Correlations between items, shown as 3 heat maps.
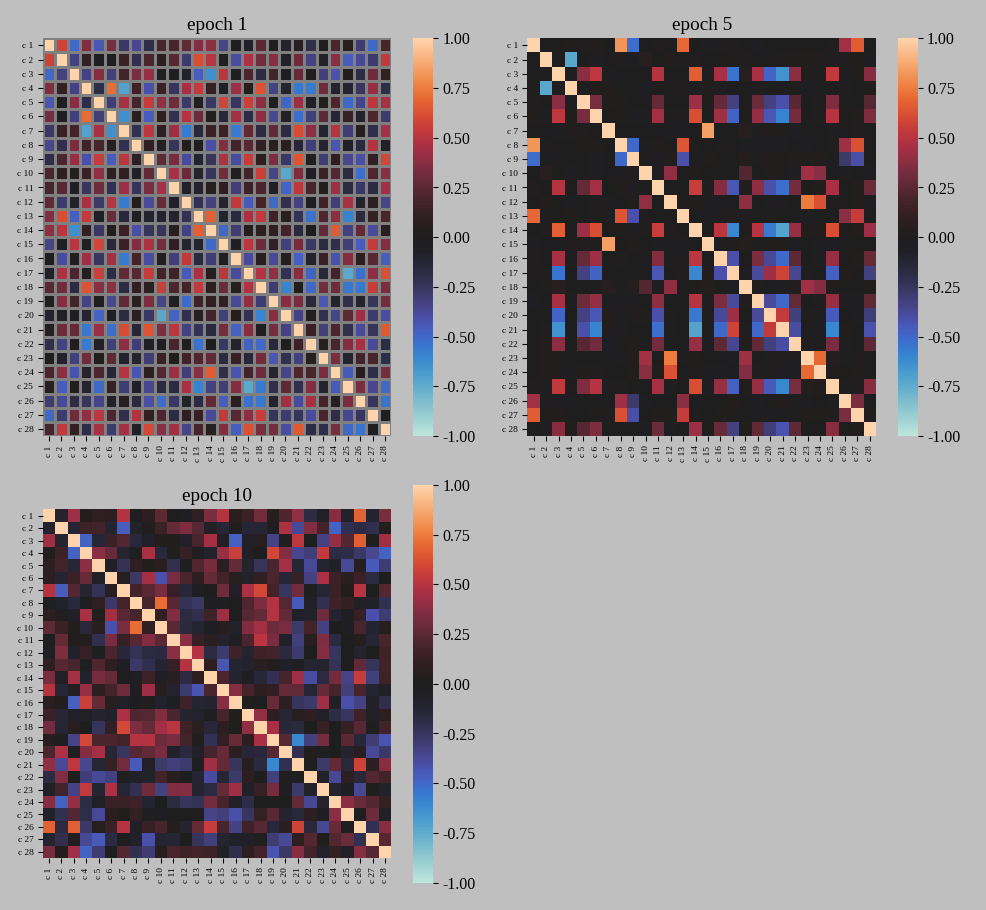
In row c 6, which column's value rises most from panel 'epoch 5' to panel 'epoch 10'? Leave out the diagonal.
c 21
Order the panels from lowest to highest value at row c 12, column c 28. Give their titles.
epoch 1, epoch 5, epoch 10
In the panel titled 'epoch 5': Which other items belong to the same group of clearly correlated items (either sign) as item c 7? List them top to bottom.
c 15
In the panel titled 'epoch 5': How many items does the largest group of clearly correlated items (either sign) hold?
13
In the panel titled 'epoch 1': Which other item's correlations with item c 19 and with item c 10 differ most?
c 20
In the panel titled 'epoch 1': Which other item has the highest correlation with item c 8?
c 27
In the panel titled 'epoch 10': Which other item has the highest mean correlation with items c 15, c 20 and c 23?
c 4
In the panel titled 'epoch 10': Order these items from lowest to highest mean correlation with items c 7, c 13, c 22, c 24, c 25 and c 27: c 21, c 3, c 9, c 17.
c 9, c 17, c 21, c 3
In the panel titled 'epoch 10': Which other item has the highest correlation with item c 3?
c 26
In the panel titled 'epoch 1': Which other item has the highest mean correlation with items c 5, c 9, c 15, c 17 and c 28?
c 21
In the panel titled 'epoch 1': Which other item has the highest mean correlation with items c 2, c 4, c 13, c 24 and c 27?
c 18
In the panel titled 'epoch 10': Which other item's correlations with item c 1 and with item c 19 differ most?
c 21
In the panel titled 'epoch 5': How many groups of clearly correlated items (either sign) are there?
5
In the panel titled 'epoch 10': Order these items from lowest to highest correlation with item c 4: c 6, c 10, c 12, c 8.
c 10, c 8, c 12, c 6
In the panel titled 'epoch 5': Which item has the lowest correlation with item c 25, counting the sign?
c 21
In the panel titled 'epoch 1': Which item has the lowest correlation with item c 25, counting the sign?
c 17
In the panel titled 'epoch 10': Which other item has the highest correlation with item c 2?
c 20
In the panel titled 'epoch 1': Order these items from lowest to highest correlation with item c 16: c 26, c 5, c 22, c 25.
c 5, c 22, c 26, c 25
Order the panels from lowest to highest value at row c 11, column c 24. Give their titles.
epoch 10, epoch 5, epoch 1
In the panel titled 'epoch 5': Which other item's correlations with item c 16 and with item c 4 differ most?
c 2
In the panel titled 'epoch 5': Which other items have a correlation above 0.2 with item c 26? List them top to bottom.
c 1, c 8, c 13, c 27
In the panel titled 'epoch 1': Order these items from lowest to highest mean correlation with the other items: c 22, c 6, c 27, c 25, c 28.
c 25, c 22, c 6, c 27, c 28
